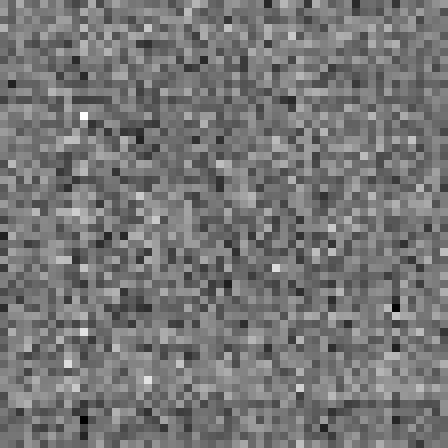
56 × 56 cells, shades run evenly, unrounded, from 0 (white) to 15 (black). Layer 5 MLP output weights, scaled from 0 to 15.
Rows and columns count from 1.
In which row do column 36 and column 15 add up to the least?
1
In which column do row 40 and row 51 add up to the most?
15
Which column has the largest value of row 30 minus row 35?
14
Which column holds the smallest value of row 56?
38
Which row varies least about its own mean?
55
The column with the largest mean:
50
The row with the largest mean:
13
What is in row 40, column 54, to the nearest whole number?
8
